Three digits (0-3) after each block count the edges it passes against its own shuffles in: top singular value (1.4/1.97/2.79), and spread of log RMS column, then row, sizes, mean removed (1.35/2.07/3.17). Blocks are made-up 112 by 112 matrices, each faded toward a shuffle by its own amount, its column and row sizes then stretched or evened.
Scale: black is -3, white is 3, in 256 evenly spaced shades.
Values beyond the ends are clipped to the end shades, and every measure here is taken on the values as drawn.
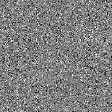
1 2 0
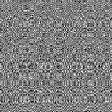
3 0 2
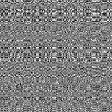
3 0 3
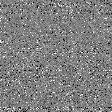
1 0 2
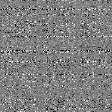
1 2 3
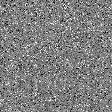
1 0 1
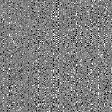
2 3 1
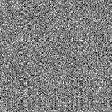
2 0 1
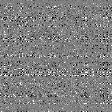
2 2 3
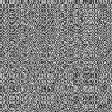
3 1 1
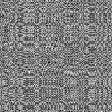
3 0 0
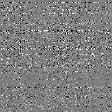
1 2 3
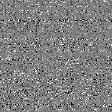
0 2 3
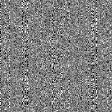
2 3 0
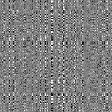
3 3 2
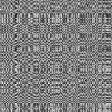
3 3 2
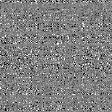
1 2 3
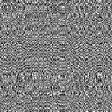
3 1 2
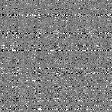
2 2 3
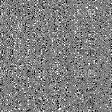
2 2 0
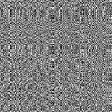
3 3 1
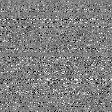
0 0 3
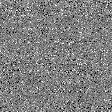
0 0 2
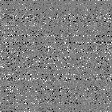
1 1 3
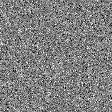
1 0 0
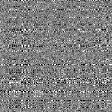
3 2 3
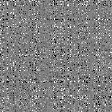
2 3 2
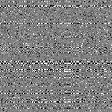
3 0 3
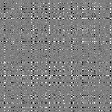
3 3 3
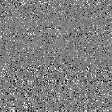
2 1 2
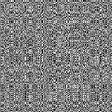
3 3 1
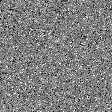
0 0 1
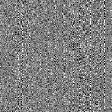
2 3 0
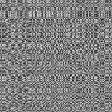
3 1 3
